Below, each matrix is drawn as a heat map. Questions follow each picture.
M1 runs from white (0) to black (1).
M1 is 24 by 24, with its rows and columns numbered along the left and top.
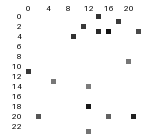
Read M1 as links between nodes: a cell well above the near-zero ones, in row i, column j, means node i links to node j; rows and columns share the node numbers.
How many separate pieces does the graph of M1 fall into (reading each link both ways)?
9
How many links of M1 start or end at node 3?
3
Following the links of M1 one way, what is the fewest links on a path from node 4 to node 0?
5
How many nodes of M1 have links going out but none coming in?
5
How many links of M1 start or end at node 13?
1
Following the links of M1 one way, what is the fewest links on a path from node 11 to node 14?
2
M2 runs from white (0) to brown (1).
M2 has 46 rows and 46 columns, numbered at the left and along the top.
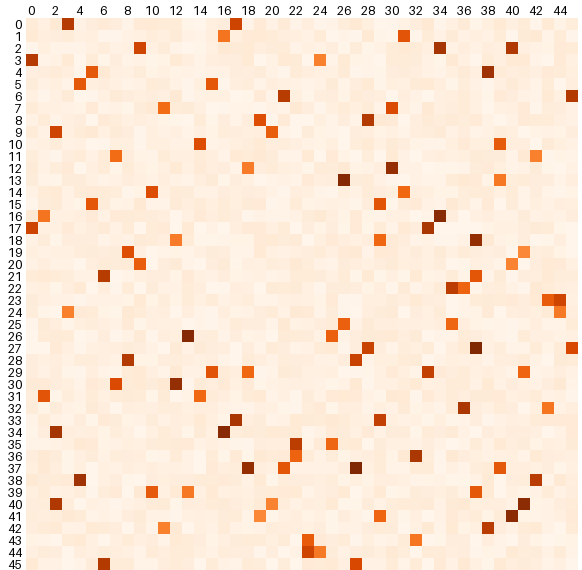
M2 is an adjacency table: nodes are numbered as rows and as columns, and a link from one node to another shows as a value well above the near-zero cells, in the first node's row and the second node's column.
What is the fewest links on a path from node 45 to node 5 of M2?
6
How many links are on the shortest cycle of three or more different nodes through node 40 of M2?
4
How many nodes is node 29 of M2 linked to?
4
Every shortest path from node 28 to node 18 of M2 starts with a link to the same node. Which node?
node 27
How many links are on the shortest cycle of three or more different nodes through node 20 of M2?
4
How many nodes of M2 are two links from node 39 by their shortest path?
5
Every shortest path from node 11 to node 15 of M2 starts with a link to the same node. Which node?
node 42
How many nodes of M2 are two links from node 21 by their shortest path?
4
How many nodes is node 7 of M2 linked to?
2
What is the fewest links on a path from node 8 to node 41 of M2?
2
